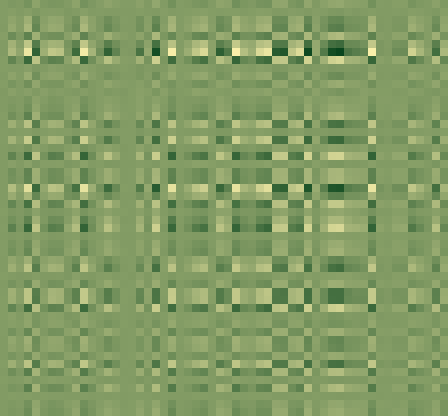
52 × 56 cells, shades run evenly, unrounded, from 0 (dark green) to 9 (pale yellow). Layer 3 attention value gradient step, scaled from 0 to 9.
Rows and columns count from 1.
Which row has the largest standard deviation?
7
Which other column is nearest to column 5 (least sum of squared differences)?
14
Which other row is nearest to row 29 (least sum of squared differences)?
20
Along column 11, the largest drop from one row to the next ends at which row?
8
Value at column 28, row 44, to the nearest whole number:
4
